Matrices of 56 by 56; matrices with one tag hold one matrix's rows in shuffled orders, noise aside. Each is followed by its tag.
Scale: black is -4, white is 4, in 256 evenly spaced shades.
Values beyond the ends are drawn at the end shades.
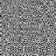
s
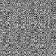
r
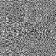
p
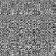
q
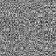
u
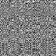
q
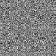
r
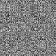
r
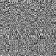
r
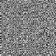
s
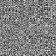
u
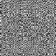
s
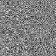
p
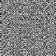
s
